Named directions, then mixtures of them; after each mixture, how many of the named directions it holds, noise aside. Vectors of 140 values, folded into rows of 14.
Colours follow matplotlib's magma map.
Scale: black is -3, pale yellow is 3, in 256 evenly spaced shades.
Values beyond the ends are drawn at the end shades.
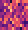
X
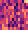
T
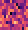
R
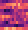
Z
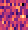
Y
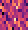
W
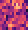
four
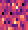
four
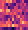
three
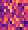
one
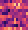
two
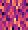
one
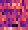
four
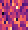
two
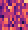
two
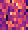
three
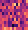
four
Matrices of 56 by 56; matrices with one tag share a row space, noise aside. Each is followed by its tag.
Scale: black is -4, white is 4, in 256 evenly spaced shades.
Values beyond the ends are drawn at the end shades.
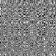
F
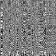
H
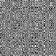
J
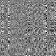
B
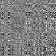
B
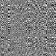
B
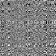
B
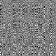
J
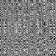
F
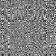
B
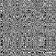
H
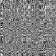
H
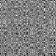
F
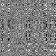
B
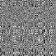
J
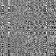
B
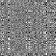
B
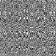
F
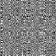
H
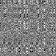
F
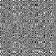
J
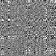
B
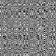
F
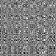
F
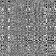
B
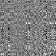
B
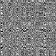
H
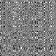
J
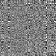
B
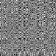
F
